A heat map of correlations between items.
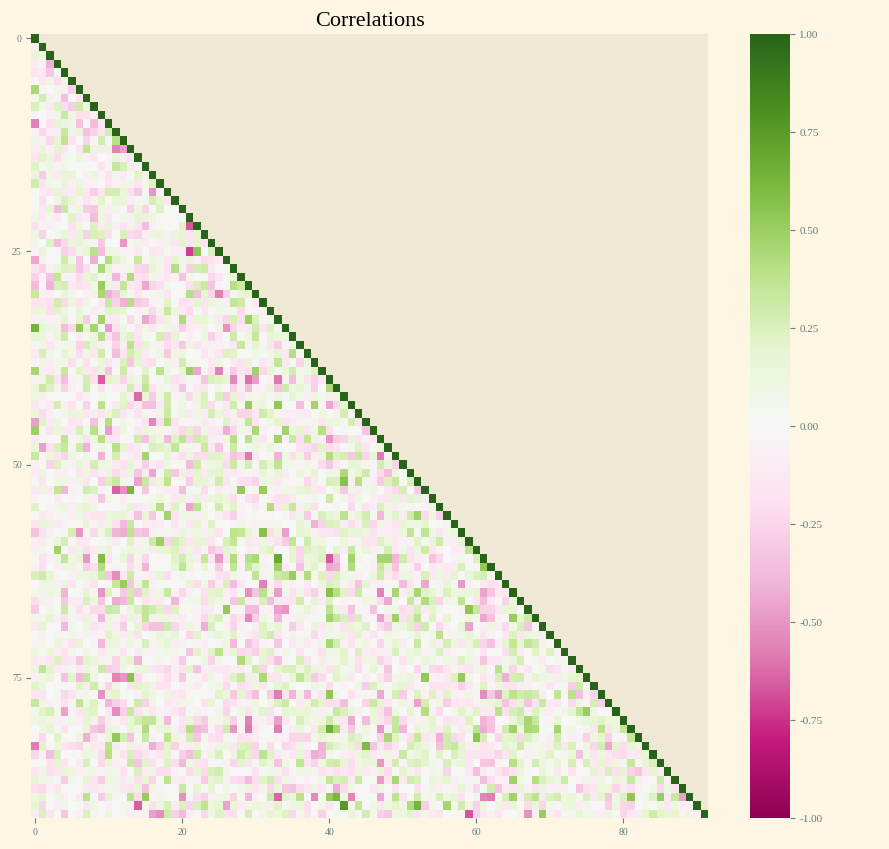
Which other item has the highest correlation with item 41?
89
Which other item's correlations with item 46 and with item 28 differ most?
0
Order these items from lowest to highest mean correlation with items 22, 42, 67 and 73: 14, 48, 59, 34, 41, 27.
14, 34, 48, 41, 27, 59
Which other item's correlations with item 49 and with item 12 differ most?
29
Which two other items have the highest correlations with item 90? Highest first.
42, 52
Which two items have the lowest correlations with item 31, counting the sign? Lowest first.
64, 12
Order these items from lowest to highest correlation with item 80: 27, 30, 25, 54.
27, 30, 25, 54
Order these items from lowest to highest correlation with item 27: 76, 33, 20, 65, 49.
49, 65, 76, 20, 33
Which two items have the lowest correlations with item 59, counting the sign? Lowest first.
91, 69
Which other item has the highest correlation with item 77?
40
